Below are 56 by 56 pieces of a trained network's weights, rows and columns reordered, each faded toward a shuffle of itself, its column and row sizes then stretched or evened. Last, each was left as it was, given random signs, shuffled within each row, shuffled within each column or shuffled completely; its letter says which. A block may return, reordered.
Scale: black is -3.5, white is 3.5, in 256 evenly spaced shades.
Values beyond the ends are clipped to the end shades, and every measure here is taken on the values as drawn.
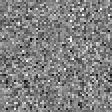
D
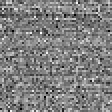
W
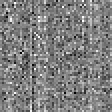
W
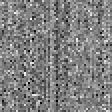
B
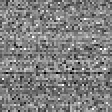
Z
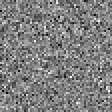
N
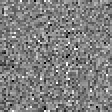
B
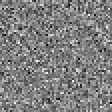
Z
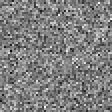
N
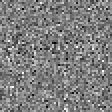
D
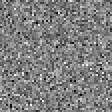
Z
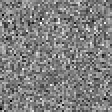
Z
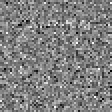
Z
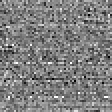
Z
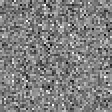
B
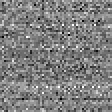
W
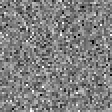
N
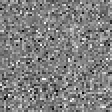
Z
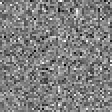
W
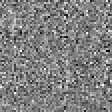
D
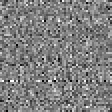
W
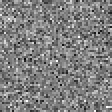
N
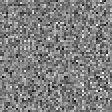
D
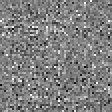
D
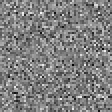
D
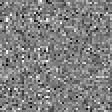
D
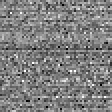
Z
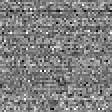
Z
